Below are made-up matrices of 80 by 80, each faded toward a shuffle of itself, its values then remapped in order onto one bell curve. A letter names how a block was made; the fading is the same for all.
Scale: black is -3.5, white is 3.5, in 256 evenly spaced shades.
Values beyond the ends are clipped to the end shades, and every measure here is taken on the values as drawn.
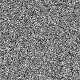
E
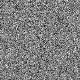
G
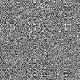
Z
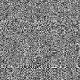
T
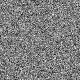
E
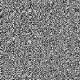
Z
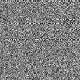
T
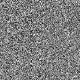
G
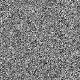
G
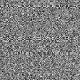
T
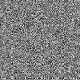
T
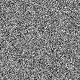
E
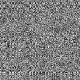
T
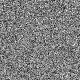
E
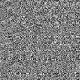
T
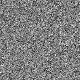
G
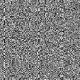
Z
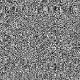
Z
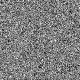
E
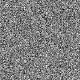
G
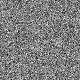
E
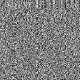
Z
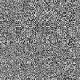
Z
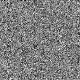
G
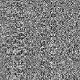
Z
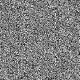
G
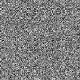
Z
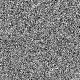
E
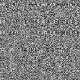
T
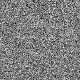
G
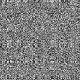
T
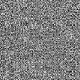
Z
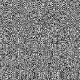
Z
